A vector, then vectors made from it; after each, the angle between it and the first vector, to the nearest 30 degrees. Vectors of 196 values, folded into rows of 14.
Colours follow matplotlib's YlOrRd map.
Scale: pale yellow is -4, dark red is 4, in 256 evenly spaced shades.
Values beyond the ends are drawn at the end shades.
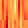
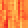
30 degrees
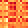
120 degrees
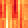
150 degrees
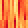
30 degrees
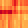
120 degrees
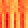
60 degrees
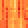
30 degrees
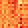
120 degrees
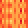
90 degrees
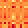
90 degrees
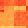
90 degrees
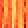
60 degrees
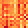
60 degrees
